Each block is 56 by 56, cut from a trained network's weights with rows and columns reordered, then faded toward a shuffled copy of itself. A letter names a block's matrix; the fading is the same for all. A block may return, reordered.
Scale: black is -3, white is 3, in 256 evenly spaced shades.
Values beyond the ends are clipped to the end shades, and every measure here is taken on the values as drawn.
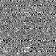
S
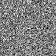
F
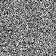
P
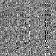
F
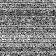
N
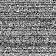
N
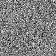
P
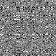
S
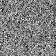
P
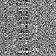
F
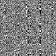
F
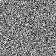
P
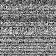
N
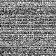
N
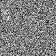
P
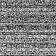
N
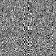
F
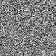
F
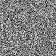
P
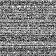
N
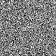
P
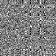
F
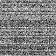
N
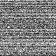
N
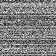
N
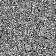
P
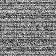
N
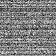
N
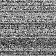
N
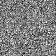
P
